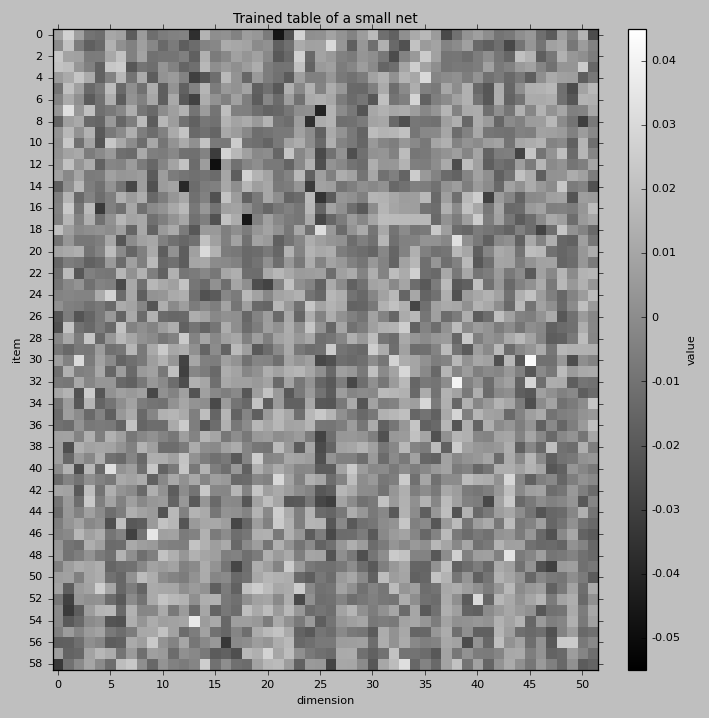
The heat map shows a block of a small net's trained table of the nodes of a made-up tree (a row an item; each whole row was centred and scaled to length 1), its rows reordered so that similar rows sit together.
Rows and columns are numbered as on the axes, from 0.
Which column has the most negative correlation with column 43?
26
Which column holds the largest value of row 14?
48
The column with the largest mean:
33
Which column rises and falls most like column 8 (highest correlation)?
29
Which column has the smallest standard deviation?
27
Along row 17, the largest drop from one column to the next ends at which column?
18
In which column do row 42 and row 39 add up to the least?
25
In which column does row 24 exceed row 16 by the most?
4
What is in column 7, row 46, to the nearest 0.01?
-0.03
